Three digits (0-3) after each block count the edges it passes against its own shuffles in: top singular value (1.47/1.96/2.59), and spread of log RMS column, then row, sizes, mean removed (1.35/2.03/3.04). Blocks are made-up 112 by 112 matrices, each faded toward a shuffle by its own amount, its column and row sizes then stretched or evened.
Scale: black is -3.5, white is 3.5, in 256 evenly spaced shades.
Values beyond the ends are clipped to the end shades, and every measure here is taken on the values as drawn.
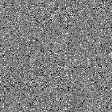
1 2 2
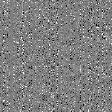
1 3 0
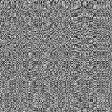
3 2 2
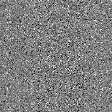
1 2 0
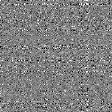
1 2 3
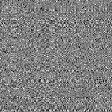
3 0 2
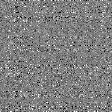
1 1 3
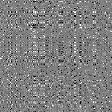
3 2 2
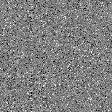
1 1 0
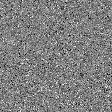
0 0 1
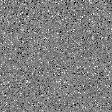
0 1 2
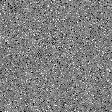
1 0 1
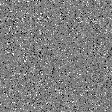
0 1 1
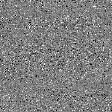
0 1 2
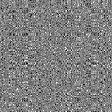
3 2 1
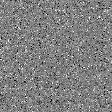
1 1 0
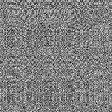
3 0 1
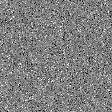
0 1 0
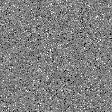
1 1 0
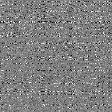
2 1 3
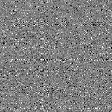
2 1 2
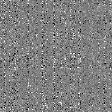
1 3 2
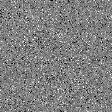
0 1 1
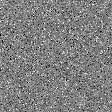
0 0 0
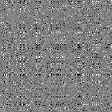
3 2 2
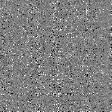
0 2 2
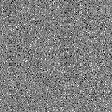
2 0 0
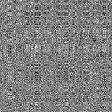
3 2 0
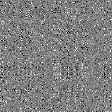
2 2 2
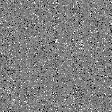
1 2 1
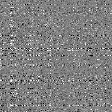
2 2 3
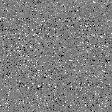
0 1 2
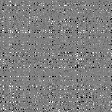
2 2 3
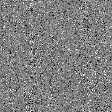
0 2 0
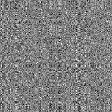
3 2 1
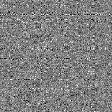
2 1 2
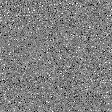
0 0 1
